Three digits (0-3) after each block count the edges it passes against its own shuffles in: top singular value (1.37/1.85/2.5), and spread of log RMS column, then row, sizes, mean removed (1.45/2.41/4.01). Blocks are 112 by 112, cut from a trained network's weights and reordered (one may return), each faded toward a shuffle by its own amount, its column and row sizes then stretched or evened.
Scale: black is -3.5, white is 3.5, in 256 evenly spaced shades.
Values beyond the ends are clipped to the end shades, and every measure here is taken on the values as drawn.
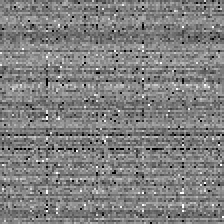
3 1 1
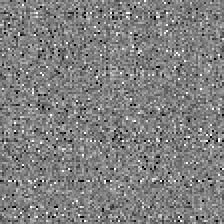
1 0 1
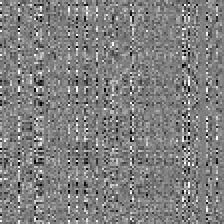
3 3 1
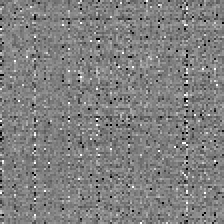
1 2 0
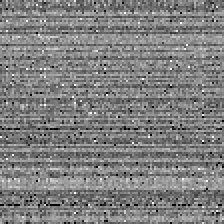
3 0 1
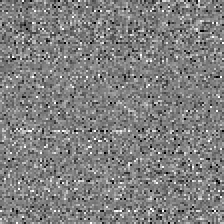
1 0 2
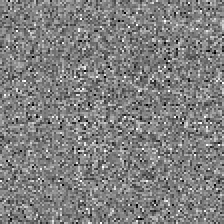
1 1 1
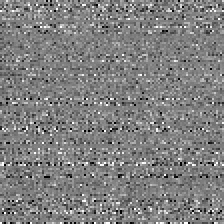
0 0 3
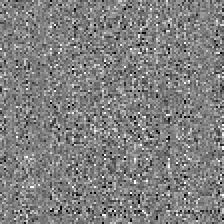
1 2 1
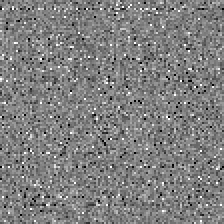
1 0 1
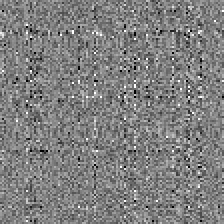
2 2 1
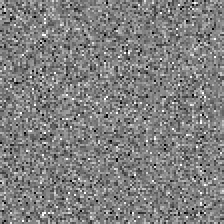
1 1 0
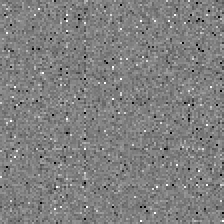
0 1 1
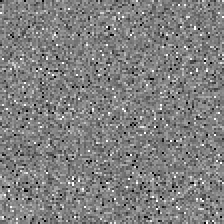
0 0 1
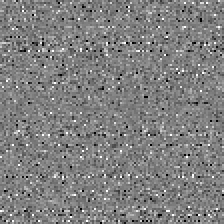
0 0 2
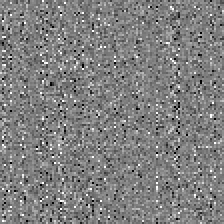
0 2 0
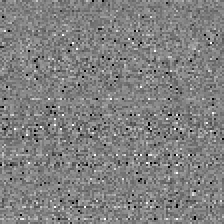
0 1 2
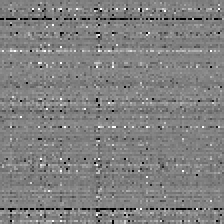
3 1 2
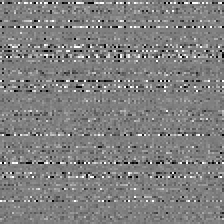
2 0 3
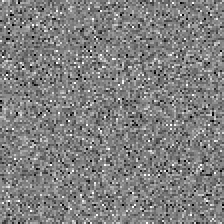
0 0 1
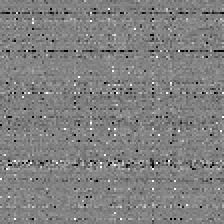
2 1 2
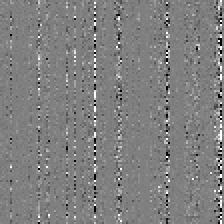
2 3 0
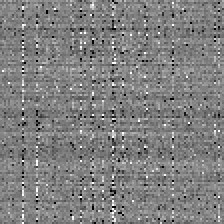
2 2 0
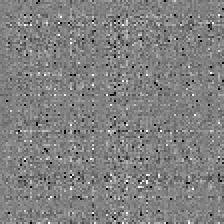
0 2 2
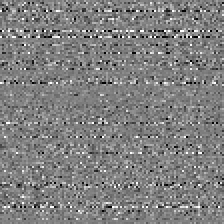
2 0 3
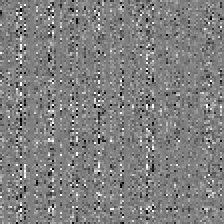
1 3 1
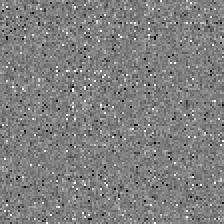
0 1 1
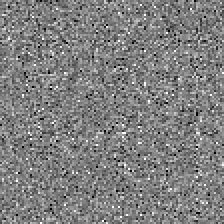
1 1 0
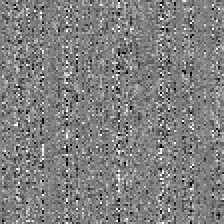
1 3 0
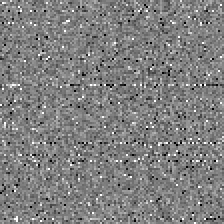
1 0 1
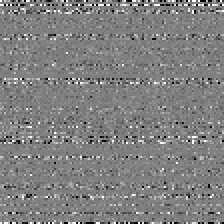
2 1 3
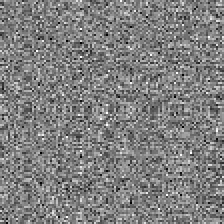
3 1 0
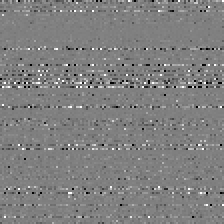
1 0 3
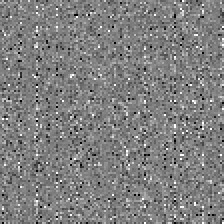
0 2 1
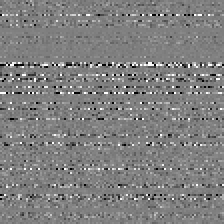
1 0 3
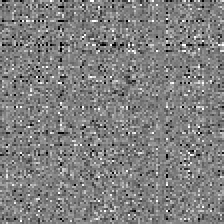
2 2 2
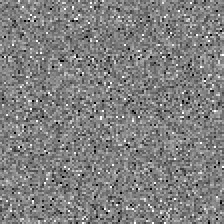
0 0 1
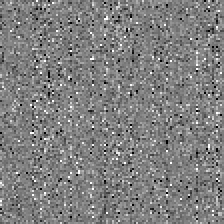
0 2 0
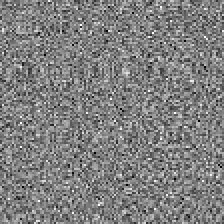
3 0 0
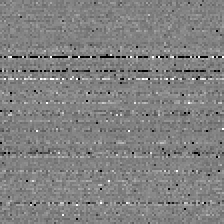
3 0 2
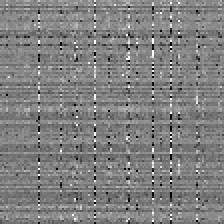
3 2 0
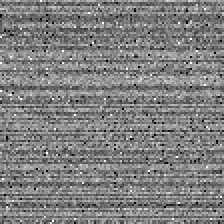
3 0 0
